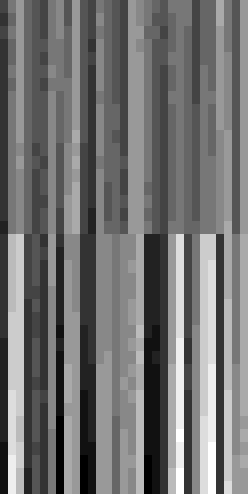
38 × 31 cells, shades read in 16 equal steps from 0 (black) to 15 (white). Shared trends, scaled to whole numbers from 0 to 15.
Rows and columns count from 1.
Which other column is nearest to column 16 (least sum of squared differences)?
25
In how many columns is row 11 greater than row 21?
10
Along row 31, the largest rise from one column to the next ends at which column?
2
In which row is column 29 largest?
38
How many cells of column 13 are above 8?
10
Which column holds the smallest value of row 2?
1
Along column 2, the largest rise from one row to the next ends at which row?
19
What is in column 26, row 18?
7
